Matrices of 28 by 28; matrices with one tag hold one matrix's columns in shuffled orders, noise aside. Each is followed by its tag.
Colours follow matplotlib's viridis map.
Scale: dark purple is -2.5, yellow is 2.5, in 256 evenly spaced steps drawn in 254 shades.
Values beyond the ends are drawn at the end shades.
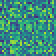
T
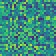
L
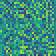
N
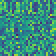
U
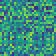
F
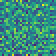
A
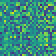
F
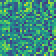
U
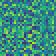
A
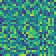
A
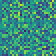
N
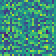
A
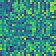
U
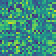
T
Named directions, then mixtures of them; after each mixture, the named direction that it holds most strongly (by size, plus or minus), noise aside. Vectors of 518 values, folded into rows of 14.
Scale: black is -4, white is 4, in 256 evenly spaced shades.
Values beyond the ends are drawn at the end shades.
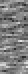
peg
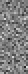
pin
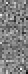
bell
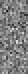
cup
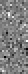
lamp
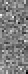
bell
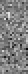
lamp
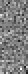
bell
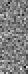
pin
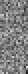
pin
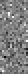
lamp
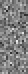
cup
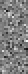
lamp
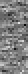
peg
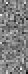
bell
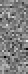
lamp
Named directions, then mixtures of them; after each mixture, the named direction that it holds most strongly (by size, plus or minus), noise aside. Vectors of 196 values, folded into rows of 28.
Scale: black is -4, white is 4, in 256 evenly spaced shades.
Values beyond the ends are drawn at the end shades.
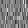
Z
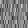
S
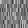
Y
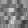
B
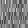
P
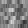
B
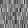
Z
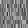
Y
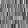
Z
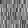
Y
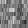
B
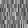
Y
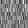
Z
